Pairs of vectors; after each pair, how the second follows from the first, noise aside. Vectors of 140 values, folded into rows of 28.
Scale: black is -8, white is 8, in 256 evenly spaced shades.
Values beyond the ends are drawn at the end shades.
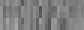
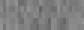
shrunk.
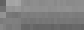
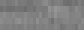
wrapped around, shrunk.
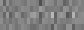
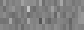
wrapped around, negated, partly zeroed.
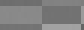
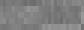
shrunk.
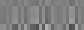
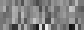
scaled up.
